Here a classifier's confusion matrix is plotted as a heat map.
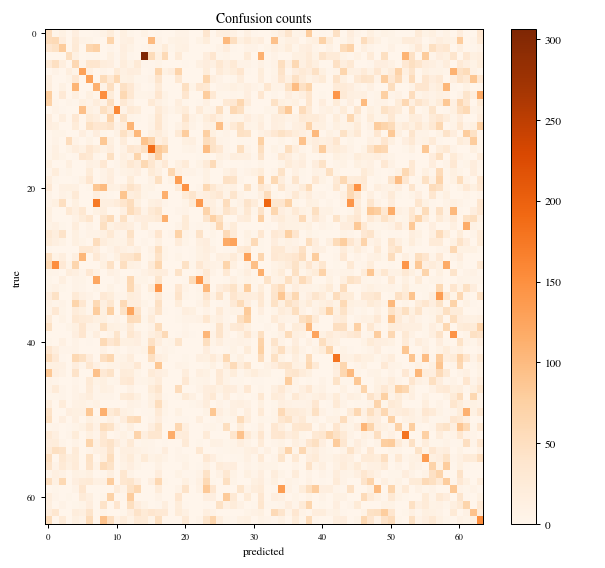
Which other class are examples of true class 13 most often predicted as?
39
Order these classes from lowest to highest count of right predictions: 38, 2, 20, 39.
2, 38, 39, 20
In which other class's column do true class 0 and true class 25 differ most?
61
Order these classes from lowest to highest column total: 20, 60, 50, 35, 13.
20, 13, 35, 60, 50
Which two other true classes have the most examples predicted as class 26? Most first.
27, 1
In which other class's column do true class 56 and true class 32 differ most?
22
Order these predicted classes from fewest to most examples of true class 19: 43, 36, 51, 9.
9, 36, 43, 51
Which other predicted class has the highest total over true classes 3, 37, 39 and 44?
14
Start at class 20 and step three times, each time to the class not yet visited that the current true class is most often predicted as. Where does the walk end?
50
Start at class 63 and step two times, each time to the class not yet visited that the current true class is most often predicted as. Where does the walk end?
42
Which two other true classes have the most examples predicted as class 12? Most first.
36, 60
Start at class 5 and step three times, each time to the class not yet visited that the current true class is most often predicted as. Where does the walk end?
57
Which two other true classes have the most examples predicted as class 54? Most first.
44, 30
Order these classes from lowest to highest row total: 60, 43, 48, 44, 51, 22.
48, 60, 43, 44, 51, 22
